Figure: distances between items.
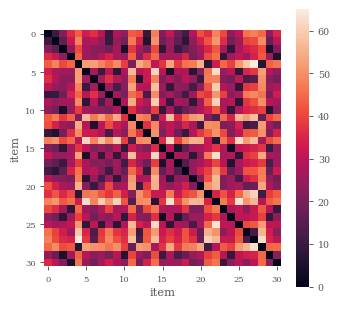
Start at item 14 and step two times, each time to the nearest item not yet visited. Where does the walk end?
11
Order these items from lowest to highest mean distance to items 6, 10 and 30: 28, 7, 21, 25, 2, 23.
2, 23, 7, 25, 21, 28
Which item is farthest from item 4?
27
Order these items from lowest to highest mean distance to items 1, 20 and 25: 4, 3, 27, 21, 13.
13, 3, 27, 21, 4
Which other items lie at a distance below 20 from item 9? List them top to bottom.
5, 7, 16, 19, 25
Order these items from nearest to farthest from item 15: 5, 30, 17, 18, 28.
17, 18, 30, 5, 28
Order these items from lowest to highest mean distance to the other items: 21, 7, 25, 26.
7, 25, 26, 21
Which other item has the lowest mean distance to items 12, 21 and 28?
4
